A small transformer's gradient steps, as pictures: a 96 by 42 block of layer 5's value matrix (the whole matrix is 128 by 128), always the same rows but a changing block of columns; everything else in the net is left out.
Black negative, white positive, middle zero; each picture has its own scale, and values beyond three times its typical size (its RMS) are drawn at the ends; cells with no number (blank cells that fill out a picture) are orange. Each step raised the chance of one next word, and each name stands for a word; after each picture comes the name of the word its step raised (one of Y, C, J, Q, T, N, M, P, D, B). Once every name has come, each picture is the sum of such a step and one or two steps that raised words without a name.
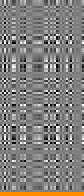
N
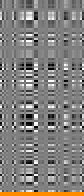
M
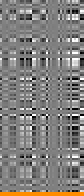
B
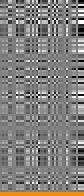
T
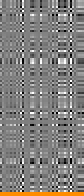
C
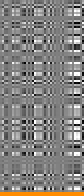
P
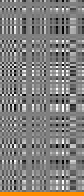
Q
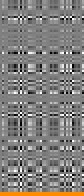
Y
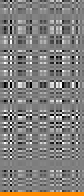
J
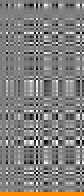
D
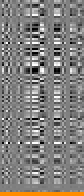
D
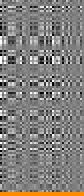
J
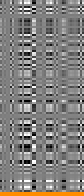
Q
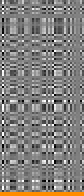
Q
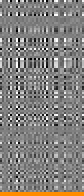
B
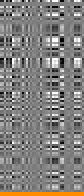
B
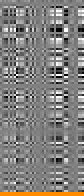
T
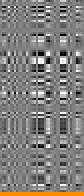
Y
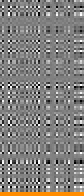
C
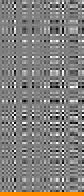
J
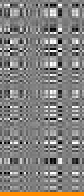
D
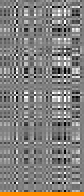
T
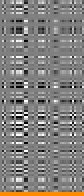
J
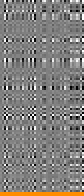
B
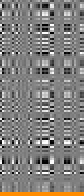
D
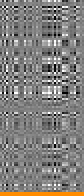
Y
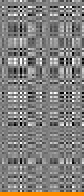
C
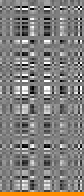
Q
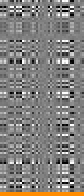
C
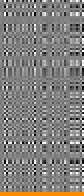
D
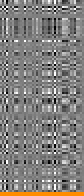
Q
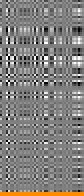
J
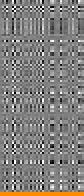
Q
